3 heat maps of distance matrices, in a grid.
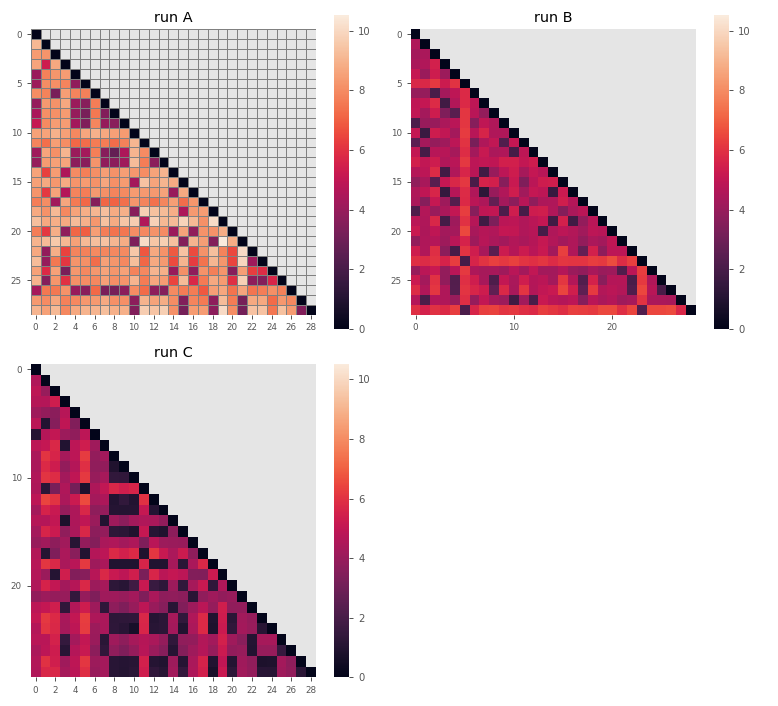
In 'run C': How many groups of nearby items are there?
6
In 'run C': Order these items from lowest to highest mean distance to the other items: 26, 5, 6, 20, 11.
20, 26, 6, 11, 5
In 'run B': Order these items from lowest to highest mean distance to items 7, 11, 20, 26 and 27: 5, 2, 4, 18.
4, 18, 2, 5
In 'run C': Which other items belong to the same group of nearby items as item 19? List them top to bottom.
2
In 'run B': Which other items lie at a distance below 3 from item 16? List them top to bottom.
3, 7, 14, 19
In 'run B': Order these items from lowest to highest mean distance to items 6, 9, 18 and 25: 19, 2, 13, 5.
2, 19, 13, 5
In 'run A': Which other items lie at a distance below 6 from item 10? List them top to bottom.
15, 18, 21, 27, 28
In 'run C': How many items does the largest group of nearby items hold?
12
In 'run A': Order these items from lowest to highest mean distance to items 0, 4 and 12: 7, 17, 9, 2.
7, 9, 17, 2
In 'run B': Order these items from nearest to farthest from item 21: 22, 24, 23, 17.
24, 17, 22, 23
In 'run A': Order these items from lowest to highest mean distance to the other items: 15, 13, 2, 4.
4, 13, 15, 2
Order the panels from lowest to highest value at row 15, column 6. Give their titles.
run B, run C, run A
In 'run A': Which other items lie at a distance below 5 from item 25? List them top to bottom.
1, 22, 23
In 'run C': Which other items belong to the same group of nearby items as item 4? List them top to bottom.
16, 21
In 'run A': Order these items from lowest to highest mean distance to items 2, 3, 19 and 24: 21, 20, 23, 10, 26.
20, 23, 26, 10, 21
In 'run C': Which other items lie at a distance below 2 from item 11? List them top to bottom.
1, 5, 17
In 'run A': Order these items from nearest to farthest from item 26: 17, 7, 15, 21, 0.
7, 0, 17, 15, 21
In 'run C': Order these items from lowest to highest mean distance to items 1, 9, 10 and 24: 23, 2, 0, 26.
23, 26, 0, 2
